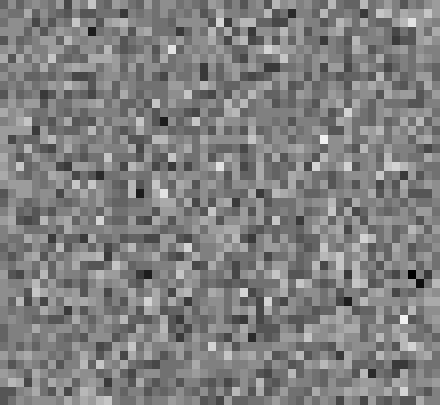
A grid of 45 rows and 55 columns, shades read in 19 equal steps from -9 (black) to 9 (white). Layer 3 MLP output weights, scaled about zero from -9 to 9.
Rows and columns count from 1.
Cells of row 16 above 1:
15
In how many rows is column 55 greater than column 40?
23
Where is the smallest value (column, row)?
52, 31
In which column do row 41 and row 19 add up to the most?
44
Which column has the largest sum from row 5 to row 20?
14
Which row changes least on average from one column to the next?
26
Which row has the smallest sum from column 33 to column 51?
8
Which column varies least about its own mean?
55
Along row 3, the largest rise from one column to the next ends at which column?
28
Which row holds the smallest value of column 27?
11
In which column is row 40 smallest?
43
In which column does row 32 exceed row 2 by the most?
46
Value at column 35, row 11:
-2
